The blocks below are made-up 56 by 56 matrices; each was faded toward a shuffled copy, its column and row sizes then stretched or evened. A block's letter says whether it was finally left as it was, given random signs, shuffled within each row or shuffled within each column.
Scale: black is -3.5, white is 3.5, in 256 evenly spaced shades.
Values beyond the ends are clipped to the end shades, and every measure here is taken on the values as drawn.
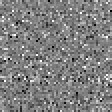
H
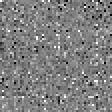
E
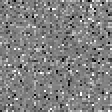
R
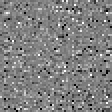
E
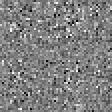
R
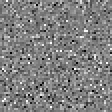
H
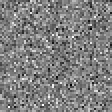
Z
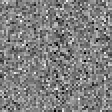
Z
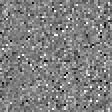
Z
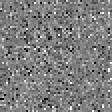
R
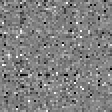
E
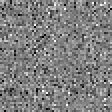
E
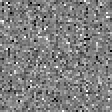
Z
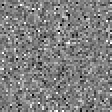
Z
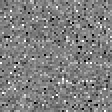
H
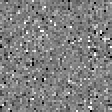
Z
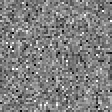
Z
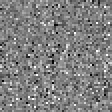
R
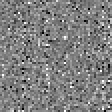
Z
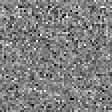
H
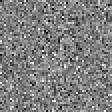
Z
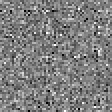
R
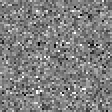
H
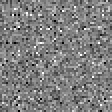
R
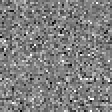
H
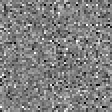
E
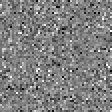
R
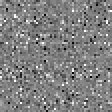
R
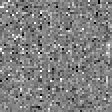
R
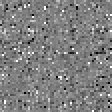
E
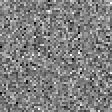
Z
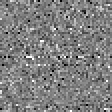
H
